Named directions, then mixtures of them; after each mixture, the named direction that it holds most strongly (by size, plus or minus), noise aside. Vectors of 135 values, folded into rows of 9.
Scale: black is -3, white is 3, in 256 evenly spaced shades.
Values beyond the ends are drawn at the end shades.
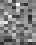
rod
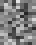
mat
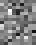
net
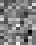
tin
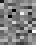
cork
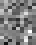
tin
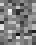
net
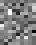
net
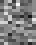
rod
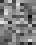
rod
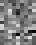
net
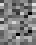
net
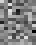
net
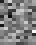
cork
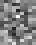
mat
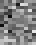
rod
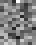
mat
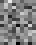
tin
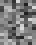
mat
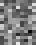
tin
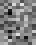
net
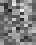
mat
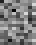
cork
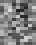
mat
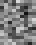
mat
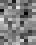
tin
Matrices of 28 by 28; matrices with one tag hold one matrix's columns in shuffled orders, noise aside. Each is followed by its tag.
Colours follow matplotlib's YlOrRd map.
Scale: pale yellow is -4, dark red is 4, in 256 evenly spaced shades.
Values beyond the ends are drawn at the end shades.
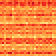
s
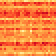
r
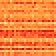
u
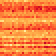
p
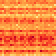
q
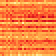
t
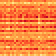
t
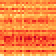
q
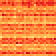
s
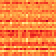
u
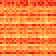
s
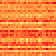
u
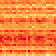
q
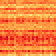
q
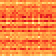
t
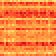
r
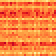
r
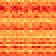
p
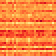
u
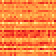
u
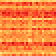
r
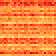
s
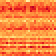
p
